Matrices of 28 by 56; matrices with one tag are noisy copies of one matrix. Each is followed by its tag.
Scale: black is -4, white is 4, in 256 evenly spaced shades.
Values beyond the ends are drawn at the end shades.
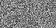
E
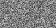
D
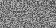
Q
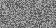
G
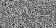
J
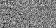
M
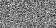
Q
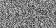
J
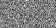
M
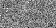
D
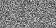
Q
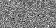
Q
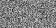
J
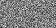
J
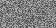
J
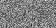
J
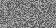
G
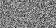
Q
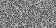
J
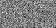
J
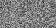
Q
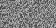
M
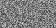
J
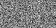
E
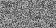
D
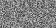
Q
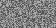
J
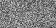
Q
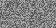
G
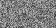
J
